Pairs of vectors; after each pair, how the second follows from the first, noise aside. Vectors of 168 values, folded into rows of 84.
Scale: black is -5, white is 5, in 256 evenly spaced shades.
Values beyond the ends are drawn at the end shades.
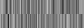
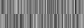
reversed.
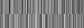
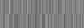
negated, shrunk.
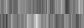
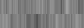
negated, shrunk.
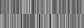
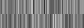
reversed.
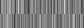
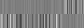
wrapped around, partly zeroed.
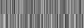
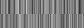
reversed, negated.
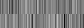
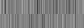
wrapped around, shrunk.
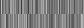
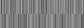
negated, shrunk.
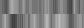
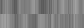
wrapped around, shrunk.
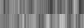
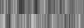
reversed, negated.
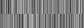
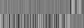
wrapped around, partly zeroed.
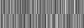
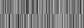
reversed, negated.
